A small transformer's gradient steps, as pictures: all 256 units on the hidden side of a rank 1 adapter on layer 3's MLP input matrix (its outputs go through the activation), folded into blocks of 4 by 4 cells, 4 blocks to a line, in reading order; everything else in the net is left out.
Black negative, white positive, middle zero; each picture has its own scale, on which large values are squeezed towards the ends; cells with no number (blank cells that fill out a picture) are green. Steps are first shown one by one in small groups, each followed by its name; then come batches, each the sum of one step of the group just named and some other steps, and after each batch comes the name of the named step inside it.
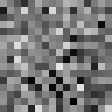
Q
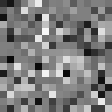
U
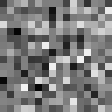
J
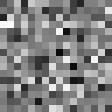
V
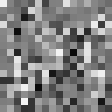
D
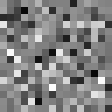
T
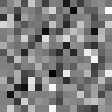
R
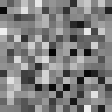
U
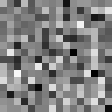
T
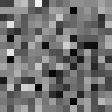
Q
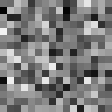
J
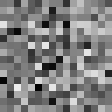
J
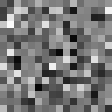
V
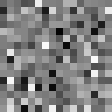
R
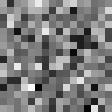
D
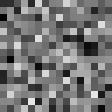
U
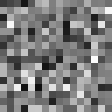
V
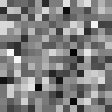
D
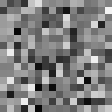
D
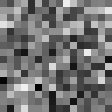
J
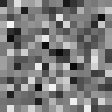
V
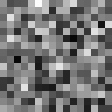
D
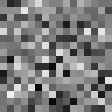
U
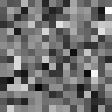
J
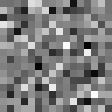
T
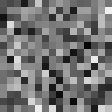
Q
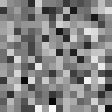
V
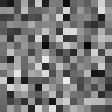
U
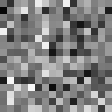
U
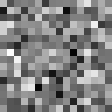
D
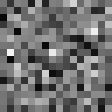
D
